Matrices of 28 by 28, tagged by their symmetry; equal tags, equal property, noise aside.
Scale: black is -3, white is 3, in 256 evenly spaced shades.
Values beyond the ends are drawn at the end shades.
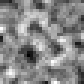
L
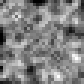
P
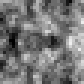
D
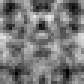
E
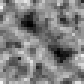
L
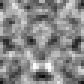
E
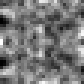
D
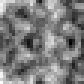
D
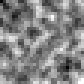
P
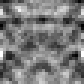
E
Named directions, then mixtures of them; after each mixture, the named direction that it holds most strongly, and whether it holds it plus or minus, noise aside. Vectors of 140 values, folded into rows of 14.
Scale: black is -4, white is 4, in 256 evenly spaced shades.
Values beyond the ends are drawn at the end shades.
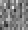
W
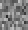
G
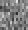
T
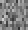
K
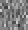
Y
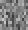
K, plus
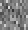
Y, plus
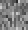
G, plus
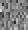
Y, plus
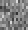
T, plus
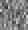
Y, plus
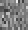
T, plus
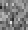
T, plus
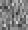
Y, plus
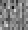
W, minus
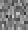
G, plus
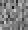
W, minus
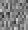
Y, plus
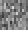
T, minus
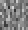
W, plus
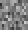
G, minus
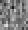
W, minus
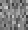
Y, minus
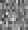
K, minus
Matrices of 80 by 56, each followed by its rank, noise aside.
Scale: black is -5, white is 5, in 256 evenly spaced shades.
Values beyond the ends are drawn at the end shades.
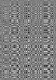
two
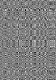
three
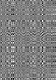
two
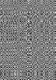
four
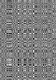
two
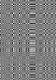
one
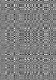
two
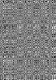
three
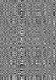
four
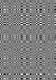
one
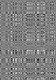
two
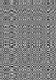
two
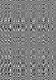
two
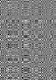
three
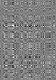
three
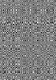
three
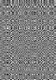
two
